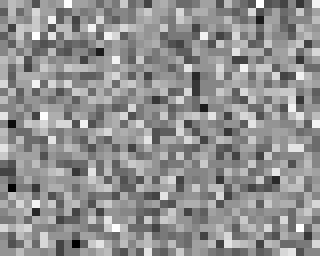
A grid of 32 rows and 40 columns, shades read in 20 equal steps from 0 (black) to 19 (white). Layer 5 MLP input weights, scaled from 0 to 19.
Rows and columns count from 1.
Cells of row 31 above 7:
34
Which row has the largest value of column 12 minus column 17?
22
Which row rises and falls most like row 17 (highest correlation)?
13
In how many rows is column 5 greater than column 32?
12
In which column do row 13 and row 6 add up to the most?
37
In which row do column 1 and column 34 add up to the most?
29
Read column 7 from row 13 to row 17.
8 12 13 13 10
